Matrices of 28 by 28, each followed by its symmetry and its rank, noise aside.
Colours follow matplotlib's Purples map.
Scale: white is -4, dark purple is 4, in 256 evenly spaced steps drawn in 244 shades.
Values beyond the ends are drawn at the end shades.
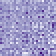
antisymmetric, rank four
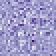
antisymmetric, rank six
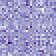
antisymmetric, rank six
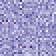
antisymmetric, rank six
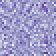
no symmetry, rank six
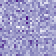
antisymmetric, rank six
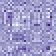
no symmetry, rank four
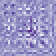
symmetric, rank four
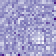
symmetric, rank six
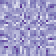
no symmetry, rank three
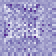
no symmetry, rank three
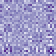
symmetric, rank four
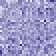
symmetric, rank six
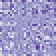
antisymmetric, rank six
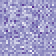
no symmetry, rank six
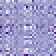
no symmetry, rank four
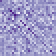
symmetric, rank six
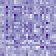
no symmetry, rank four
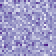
no symmetry, rank six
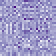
no symmetry, rank six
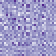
antisymmetric, rank four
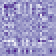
no symmetry, rank four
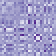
symmetric, rank three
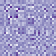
symmetric, rank three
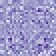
symmetric, rank four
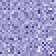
symmetric, rank six
